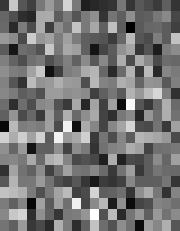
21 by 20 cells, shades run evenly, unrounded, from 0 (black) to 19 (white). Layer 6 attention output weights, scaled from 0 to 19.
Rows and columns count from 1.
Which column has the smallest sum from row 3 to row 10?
2
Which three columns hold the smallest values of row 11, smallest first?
16, 13, 5
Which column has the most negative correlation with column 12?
6
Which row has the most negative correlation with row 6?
10
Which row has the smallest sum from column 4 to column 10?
21
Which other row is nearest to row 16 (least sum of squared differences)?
11
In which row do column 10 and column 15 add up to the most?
12
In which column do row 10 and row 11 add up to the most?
15
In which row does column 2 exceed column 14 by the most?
20
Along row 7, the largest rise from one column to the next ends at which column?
17
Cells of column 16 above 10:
6
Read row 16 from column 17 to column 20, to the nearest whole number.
7 9 8 8
